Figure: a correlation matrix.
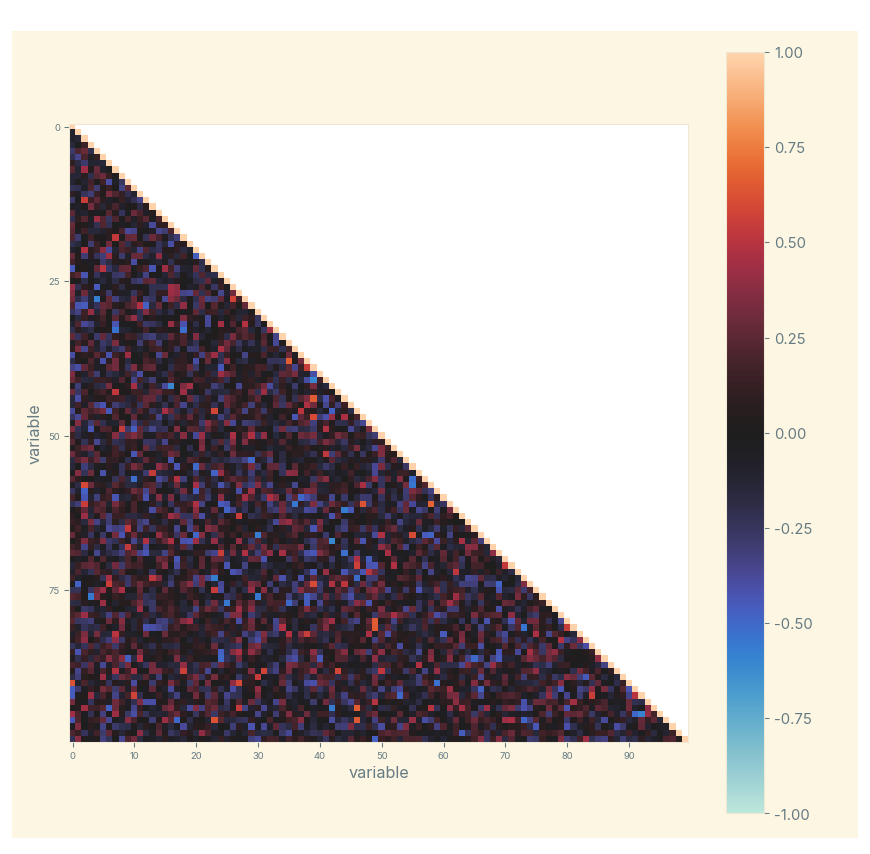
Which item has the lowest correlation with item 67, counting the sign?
42
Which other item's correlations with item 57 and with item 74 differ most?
39
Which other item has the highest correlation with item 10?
92
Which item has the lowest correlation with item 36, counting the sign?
61
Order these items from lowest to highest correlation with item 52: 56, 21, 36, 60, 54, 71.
60, 56, 36, 54, 21, 71
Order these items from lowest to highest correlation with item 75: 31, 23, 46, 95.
95, 46, 31, 23
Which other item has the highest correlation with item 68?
9
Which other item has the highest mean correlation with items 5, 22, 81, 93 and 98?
49
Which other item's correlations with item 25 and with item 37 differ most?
46
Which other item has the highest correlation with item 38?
35
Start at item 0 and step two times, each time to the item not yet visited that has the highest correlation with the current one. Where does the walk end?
27
